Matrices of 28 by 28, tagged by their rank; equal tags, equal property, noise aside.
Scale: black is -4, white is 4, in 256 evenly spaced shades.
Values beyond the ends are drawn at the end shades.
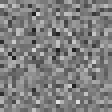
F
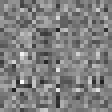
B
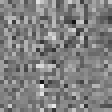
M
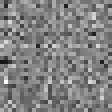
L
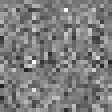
F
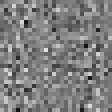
L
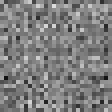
M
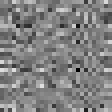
B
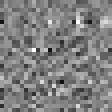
B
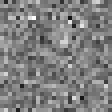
F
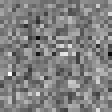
F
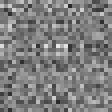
B
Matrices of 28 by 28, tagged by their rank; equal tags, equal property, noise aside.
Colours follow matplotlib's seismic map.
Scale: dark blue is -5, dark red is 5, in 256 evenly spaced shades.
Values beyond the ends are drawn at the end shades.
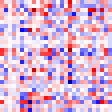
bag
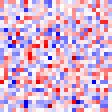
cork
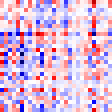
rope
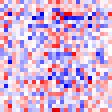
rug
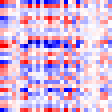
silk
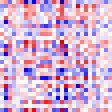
rope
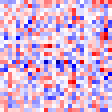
rug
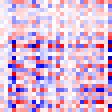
silk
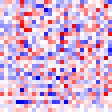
cork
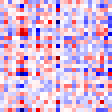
rope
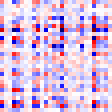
silk
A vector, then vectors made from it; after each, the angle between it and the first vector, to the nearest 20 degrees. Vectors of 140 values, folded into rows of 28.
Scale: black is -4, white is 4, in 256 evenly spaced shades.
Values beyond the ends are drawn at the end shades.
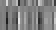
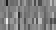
140 degrees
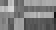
100 degrees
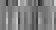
140 degrees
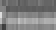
80 degrees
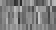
120 degrees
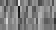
140 degrees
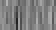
60 degrees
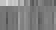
60 degrees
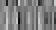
160 degrees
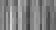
100 degrees
